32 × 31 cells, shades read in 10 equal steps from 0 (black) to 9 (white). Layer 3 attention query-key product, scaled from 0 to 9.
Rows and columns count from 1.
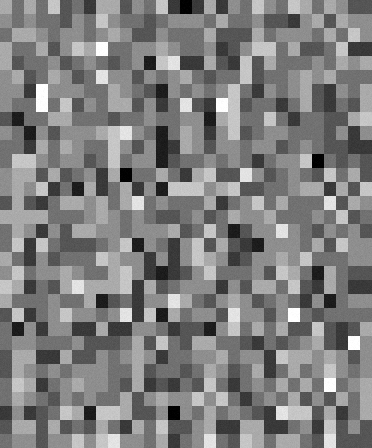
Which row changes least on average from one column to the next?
16
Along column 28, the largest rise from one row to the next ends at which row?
15
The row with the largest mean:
32
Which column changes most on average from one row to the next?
14
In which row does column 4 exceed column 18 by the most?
8
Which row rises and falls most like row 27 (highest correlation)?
28
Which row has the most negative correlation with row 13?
10
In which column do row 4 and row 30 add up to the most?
9
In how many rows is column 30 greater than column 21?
10
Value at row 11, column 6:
6
